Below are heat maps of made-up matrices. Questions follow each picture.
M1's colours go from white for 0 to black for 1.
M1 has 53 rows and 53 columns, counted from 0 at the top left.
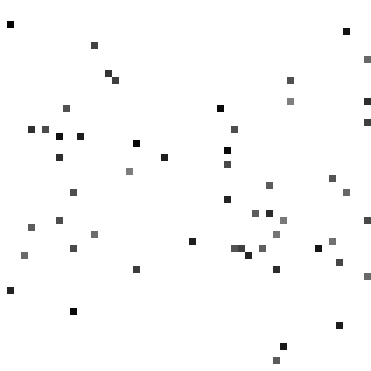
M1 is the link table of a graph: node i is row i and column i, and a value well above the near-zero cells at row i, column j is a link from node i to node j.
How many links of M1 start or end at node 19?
4
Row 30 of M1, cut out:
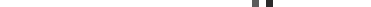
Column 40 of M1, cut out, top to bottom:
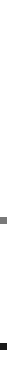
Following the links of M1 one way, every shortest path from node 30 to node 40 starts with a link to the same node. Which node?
node 36
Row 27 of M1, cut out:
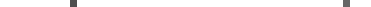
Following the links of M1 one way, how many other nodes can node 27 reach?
8
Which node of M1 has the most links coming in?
node 52
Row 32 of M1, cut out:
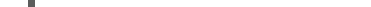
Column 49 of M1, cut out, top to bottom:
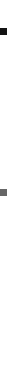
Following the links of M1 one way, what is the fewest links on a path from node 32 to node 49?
2
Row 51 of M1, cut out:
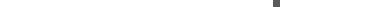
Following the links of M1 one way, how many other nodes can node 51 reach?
2
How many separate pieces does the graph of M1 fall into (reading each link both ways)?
10
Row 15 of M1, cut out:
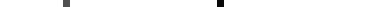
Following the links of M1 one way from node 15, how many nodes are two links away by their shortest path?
3
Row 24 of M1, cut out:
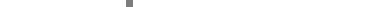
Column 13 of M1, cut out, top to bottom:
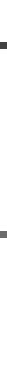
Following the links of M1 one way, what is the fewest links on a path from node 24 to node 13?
3
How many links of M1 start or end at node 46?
1
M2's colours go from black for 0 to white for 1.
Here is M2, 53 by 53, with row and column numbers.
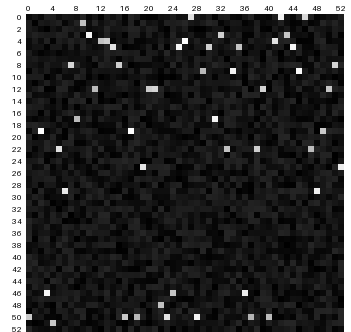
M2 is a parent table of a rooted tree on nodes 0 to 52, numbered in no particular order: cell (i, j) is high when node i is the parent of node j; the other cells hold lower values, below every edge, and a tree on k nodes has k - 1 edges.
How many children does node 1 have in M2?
1
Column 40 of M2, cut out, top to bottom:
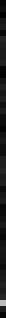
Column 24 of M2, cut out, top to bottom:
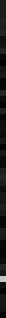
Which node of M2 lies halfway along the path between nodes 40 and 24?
0
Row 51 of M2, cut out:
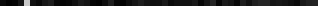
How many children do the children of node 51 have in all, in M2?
4
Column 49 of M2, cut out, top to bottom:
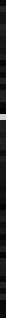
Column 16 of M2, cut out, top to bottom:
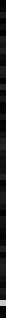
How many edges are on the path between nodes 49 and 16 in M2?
8
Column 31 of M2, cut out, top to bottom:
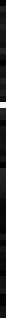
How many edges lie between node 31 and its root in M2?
9
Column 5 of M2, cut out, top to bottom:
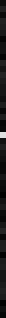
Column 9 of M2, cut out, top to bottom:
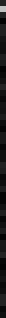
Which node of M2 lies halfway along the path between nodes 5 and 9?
48
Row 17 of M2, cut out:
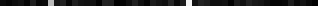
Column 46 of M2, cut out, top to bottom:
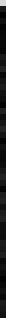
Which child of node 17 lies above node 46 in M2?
8
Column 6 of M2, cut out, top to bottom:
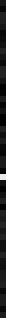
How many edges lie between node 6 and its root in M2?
3
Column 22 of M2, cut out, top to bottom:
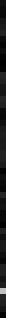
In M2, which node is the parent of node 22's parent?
29
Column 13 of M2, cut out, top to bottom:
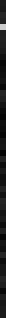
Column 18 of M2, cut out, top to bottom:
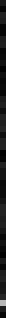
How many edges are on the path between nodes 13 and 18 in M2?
4
